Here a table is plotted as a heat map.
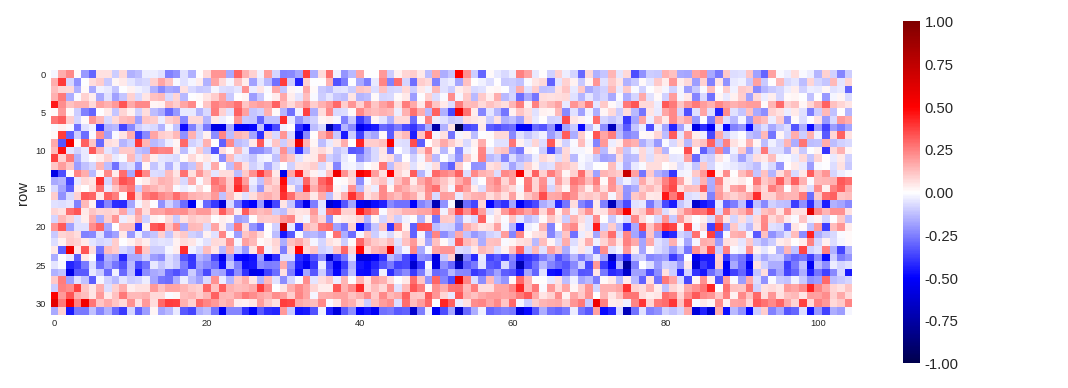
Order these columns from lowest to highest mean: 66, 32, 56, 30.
32, 66, 56, 30
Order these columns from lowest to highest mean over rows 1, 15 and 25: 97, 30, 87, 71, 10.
97, 10, 87, 71, 30
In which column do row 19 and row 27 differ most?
53
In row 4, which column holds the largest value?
0
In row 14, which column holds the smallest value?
2
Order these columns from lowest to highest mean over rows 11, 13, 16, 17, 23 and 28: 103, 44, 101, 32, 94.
103, 94, 101, 32, 44
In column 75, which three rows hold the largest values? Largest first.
13, 18, 28
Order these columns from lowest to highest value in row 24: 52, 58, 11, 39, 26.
26, 58, 11, 39, 52
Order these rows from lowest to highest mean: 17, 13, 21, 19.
17, 21, 19, 13
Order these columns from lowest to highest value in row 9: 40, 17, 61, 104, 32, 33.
104, 61, 33, 17, 40, 32
